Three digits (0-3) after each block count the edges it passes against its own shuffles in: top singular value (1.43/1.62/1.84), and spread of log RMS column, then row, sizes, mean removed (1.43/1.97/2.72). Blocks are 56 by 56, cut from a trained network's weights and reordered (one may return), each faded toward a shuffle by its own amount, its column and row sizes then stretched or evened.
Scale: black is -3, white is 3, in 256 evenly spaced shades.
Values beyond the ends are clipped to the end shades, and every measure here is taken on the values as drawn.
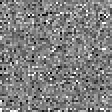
0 0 2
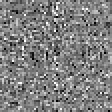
1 1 0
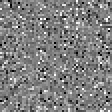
0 2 0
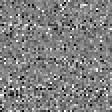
1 1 2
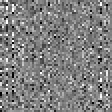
3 3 0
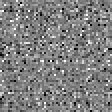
0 0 2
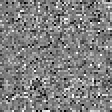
1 1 1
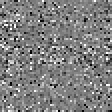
2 2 1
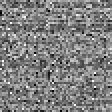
2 0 0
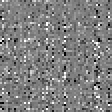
0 3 2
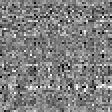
2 1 2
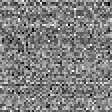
3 0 0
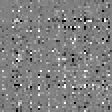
0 3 2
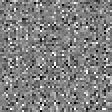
3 2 1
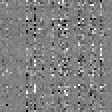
0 3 2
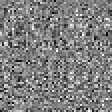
3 0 2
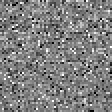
1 0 0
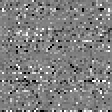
1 1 3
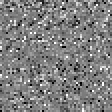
0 1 1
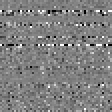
2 0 3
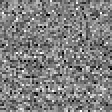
1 0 1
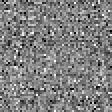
2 1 0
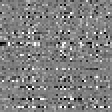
2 2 3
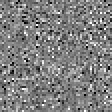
2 2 0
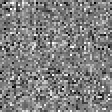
2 0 2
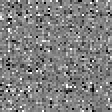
0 2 1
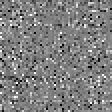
0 2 1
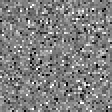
0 0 0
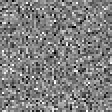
3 1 0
